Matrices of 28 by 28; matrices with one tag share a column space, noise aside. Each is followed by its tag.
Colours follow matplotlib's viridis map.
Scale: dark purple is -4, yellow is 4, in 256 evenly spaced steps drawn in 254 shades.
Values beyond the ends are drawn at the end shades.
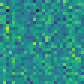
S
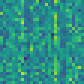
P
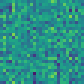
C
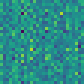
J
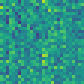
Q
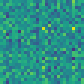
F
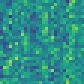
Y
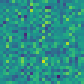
S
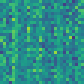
S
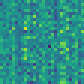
J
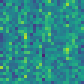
Y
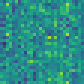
C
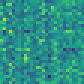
J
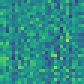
Y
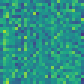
F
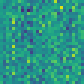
Q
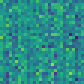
C
